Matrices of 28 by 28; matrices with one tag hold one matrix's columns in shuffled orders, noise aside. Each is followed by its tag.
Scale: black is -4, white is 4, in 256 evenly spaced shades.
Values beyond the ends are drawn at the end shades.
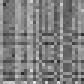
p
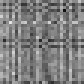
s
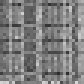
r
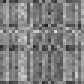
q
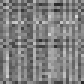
s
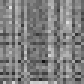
p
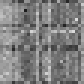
q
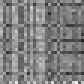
r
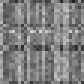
q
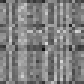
q
